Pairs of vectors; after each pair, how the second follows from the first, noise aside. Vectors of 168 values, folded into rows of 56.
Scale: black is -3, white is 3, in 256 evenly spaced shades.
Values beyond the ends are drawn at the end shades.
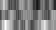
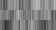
negated, shrunk.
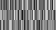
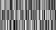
wrapped around.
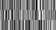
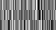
negated.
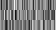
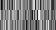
shuffled.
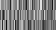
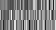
reversed.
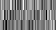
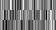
copied.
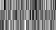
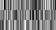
copied.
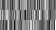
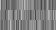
reversed, shrunk.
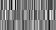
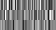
copied.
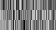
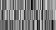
reversed.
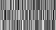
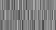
negated, shrunk.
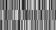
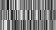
wrapped around.
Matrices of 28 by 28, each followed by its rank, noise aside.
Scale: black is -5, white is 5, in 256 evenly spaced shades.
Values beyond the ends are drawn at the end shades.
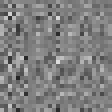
three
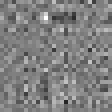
four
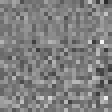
eight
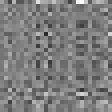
three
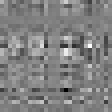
two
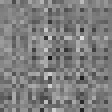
three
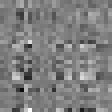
two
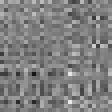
three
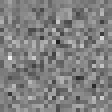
six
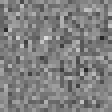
eight
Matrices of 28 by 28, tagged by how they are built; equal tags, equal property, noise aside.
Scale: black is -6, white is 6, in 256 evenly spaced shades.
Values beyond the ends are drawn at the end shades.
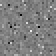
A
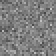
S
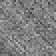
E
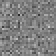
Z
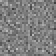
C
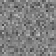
Z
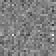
Z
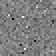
A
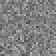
S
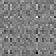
Z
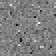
A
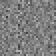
C
